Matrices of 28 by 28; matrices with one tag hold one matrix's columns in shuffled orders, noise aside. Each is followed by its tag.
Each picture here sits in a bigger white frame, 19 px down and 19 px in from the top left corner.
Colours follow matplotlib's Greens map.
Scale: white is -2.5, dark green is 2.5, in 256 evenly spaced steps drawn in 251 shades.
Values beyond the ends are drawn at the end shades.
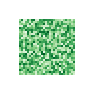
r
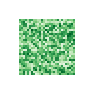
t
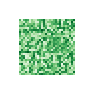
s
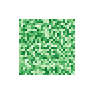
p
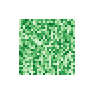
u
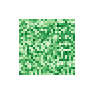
t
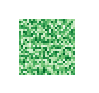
p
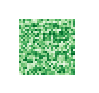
t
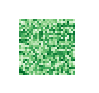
t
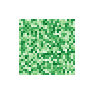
r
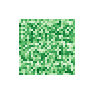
t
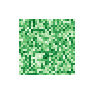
s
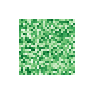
p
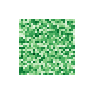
p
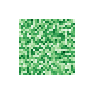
p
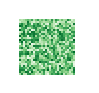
t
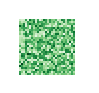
r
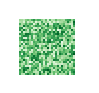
t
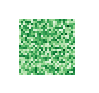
p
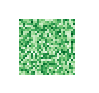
r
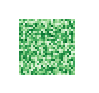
t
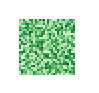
r
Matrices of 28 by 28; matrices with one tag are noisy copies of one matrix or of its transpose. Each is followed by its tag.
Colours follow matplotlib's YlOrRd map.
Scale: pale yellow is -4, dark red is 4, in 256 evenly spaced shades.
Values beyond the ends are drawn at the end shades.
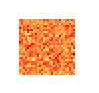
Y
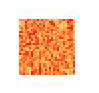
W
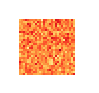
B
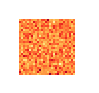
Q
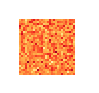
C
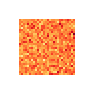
Q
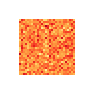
C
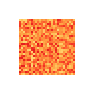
B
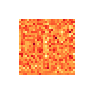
C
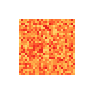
C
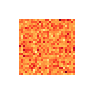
Q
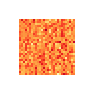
Y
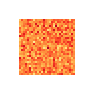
B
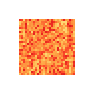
W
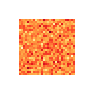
Y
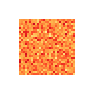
Q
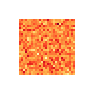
Y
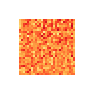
B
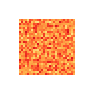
Q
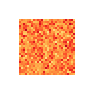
C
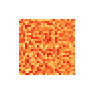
C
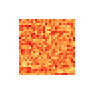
W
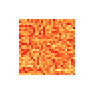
W
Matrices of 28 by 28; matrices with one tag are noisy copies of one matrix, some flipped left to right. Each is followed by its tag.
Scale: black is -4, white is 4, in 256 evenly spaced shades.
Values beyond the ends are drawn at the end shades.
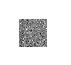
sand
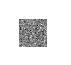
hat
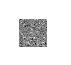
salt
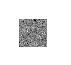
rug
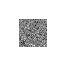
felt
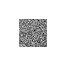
sand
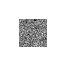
rug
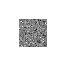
sand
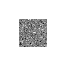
salt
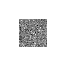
hat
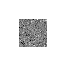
felt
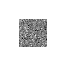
hat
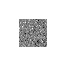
sand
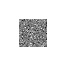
hat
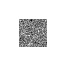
rug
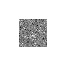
hat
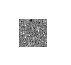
rug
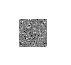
salt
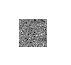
rug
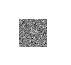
salt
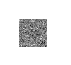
felt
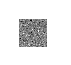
rug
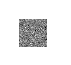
hat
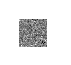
felt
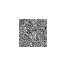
hat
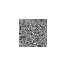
hat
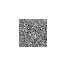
hat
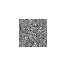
hat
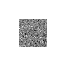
sand
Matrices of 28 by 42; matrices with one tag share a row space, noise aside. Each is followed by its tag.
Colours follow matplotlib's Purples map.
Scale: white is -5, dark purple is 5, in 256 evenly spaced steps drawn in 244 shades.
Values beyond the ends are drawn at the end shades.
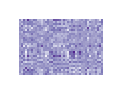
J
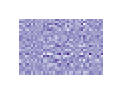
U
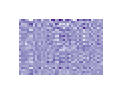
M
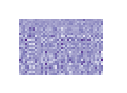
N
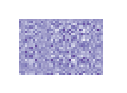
M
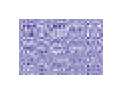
J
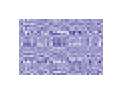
J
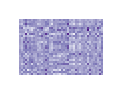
J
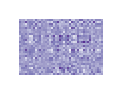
M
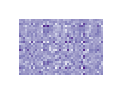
U
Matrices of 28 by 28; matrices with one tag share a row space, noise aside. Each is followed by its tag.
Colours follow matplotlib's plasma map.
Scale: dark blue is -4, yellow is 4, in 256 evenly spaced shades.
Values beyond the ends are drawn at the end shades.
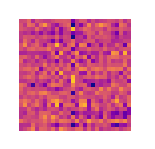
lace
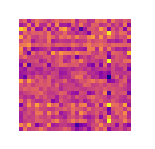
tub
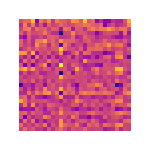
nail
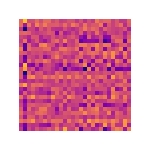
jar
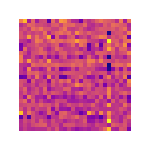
tub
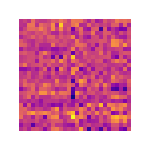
lace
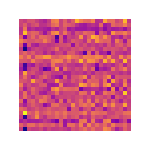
jar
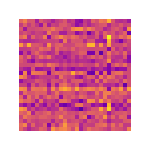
tub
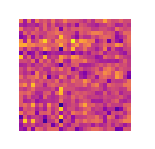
nail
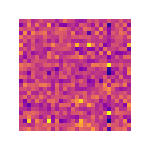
tub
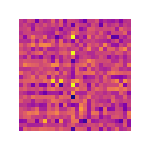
lace
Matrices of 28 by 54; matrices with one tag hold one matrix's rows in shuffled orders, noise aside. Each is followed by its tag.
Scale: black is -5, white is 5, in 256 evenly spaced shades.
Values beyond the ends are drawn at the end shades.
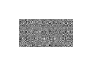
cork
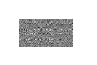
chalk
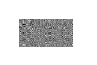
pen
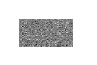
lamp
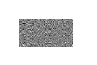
pen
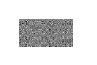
cork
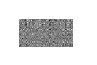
cork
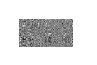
pen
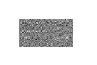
lamp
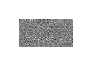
chalk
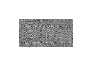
chalk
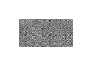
cork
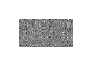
cork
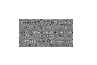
chalk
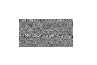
chalk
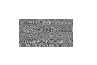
chalk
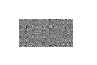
cork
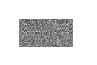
lamp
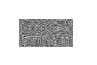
lamp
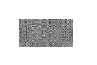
cork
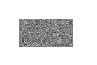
lamp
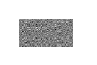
lamp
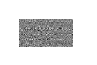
chalk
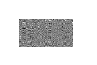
pen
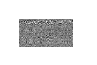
chalk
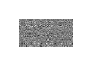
chalk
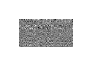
chalk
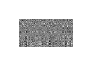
cork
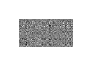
cork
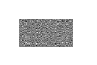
lamp
